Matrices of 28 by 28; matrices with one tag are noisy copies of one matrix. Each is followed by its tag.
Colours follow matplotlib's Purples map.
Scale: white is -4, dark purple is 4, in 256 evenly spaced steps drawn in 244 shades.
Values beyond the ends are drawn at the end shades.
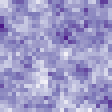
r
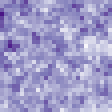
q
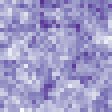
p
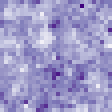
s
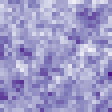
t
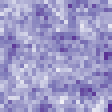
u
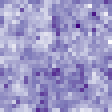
s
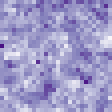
p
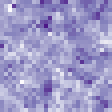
p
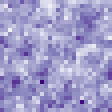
t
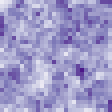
r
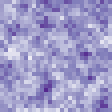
p
